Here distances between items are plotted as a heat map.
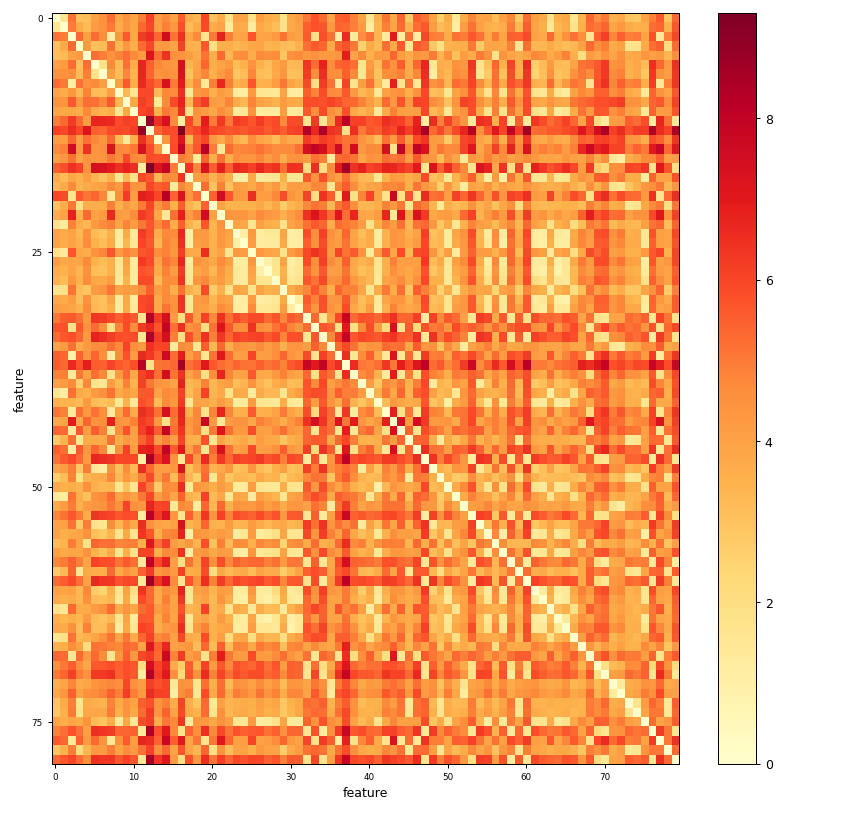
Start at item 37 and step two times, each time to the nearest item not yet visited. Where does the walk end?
54
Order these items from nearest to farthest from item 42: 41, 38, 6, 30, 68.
38, 68, 41, 30, 6
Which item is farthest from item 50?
16
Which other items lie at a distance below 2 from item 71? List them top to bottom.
15, 18, 35, 52, 72
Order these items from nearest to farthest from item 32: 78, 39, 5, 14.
78, 39, 5, 14
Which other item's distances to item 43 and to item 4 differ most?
14
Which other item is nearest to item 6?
48
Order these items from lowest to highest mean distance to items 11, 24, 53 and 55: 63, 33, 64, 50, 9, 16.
64, 50, 16, 63, 9, 33
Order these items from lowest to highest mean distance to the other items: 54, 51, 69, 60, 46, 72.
51, 54, 72, 69, 46, 60
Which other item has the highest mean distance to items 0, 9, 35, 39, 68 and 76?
12
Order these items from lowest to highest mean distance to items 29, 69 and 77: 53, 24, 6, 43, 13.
53, 24, 6, 13, 43
